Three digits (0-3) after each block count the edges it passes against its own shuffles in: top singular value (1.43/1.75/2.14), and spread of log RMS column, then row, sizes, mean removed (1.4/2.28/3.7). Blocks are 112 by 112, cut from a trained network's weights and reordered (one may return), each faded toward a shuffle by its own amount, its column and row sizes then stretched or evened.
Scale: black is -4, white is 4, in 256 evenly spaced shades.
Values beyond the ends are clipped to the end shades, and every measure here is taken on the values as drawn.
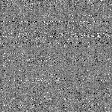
0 0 2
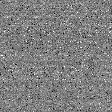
0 0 1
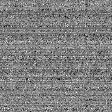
3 0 2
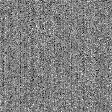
1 1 0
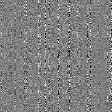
2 3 0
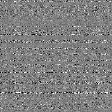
1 1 3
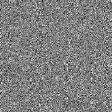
1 2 0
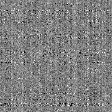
2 1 2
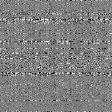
2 0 3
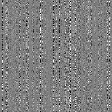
3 3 1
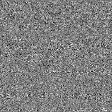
0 0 2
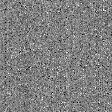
0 1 1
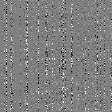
1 3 1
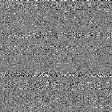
2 1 3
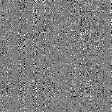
0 3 2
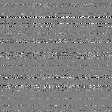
2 0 3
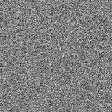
2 1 0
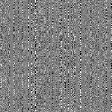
3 3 0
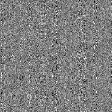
1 2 0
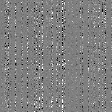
1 3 1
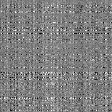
3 1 3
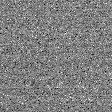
0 0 0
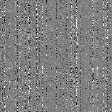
1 3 1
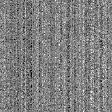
3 2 0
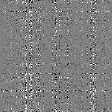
2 3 2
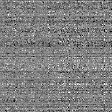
3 2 2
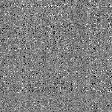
0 1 2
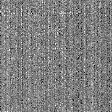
3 2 1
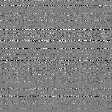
2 0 3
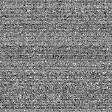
3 1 1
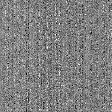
2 2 0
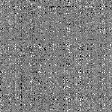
1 2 2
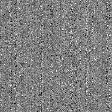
0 2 0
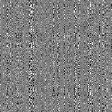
3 3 1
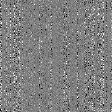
0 3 0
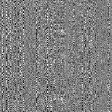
3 3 0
